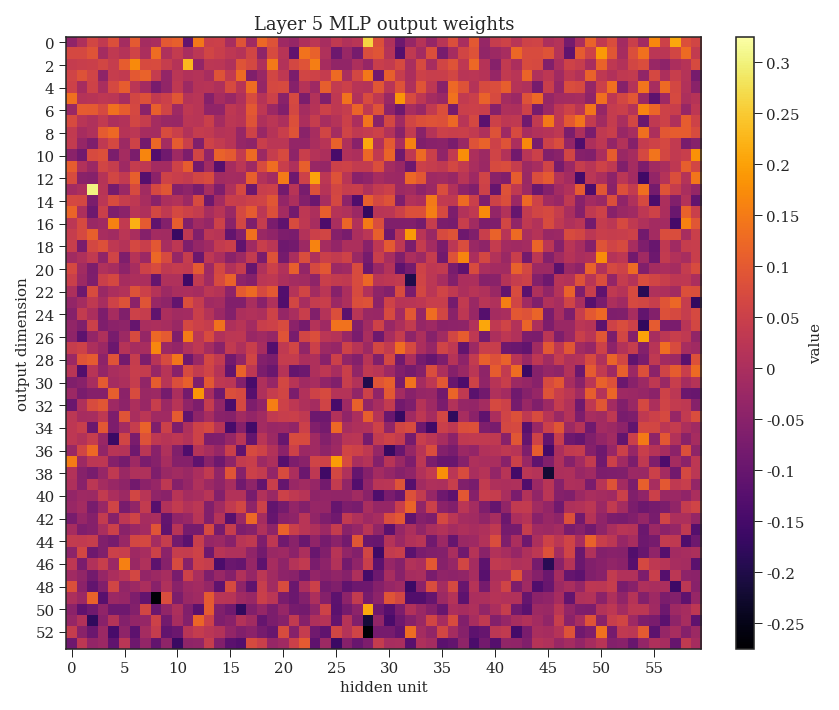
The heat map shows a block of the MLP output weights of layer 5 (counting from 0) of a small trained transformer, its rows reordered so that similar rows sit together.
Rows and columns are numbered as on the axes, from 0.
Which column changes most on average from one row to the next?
54
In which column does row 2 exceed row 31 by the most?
11
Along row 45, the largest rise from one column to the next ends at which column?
30
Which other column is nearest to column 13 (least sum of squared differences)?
46
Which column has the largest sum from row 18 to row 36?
56
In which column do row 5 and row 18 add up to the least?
55
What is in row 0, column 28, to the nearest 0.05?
0.25
